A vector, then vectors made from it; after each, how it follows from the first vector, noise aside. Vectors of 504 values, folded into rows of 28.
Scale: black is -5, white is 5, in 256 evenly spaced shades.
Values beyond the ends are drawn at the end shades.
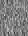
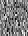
negated, scaled up.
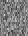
sign-scrambled.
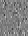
negated, partly zeroed.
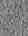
reversed, negated, shrunk.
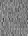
wrapped around, shrunk.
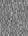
wrapped around, shrunk.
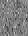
negated, partly zeroed.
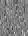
negated, partly zeroed.
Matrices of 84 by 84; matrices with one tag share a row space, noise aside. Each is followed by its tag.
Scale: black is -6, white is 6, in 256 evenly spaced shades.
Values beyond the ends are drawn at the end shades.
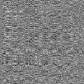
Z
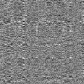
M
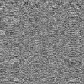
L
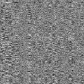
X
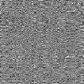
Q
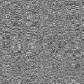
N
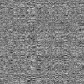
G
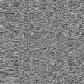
L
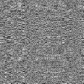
M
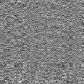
M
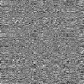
Q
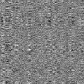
X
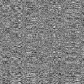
N
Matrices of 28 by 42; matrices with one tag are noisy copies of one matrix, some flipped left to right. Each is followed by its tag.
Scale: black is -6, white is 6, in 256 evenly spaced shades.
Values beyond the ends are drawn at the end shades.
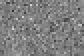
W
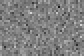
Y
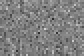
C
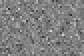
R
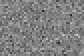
R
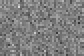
C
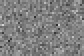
Y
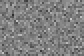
R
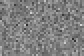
Y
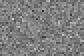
R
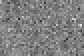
W
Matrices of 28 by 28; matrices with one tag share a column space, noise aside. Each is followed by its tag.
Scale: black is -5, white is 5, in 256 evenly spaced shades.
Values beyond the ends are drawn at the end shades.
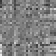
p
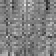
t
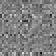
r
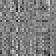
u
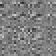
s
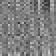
t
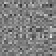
s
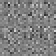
s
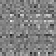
r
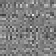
s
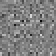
r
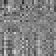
u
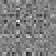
r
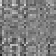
p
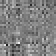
p
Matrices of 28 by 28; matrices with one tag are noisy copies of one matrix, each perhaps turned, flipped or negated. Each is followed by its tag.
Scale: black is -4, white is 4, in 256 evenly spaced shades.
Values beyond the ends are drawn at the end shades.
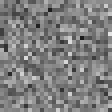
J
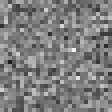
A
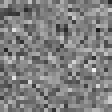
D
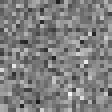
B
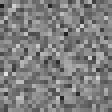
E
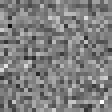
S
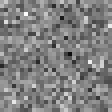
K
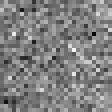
D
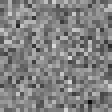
K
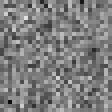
S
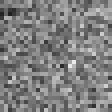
D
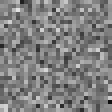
K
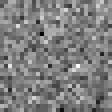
D
